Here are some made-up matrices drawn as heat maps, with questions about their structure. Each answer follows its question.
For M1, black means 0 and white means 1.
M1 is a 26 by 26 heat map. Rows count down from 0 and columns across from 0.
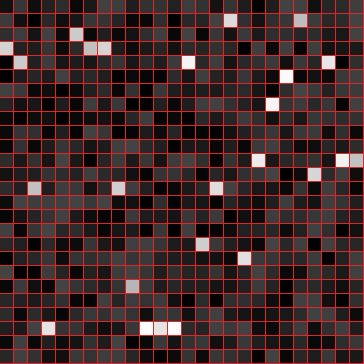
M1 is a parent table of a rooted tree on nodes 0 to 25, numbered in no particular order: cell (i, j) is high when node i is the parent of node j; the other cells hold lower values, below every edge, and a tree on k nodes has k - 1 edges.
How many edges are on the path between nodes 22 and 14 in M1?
6
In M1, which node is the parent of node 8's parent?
4
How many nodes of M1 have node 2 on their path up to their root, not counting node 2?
3
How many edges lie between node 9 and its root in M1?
5
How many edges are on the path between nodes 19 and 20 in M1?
8
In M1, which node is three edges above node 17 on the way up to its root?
23
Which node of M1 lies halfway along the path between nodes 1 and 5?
13
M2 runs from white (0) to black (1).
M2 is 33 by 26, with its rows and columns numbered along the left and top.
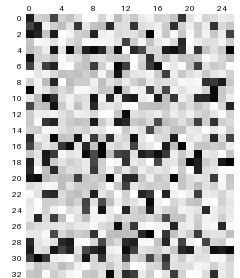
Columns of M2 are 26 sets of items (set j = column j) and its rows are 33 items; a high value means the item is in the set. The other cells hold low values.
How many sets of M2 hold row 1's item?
7
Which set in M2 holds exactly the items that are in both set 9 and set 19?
5
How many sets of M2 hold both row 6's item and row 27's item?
4
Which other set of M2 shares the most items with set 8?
3
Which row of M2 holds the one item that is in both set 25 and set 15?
2
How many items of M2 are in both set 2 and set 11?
3
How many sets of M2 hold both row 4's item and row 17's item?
8
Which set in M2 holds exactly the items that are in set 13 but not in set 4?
18
